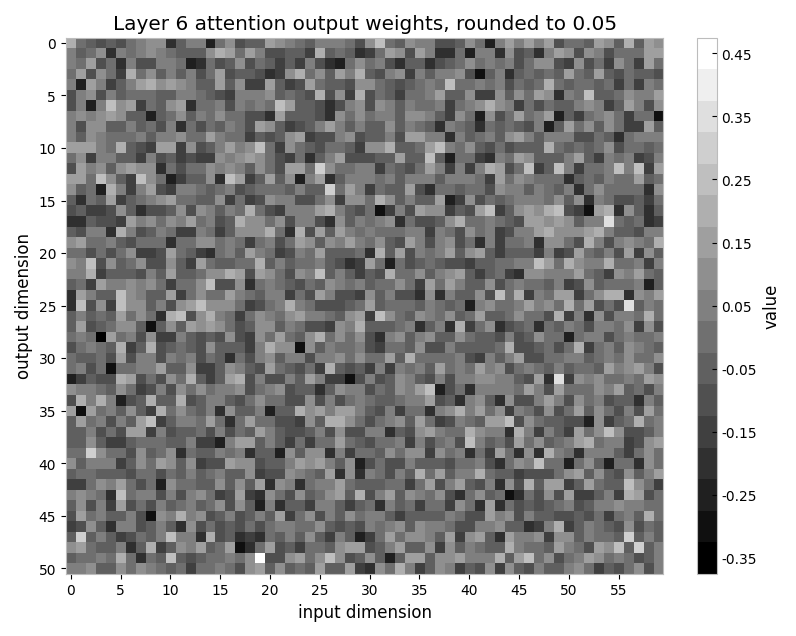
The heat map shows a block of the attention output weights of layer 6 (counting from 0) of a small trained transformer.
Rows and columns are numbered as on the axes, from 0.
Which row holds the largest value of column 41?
41
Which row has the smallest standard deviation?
30
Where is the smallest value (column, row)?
3, 28
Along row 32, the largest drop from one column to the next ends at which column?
50
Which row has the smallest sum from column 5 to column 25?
2
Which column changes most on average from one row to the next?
25
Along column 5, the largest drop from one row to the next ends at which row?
34
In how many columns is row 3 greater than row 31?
23
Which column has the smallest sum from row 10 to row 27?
58
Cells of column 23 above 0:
18
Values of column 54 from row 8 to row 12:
0.1 -0.05 0.1 0.05 0.05
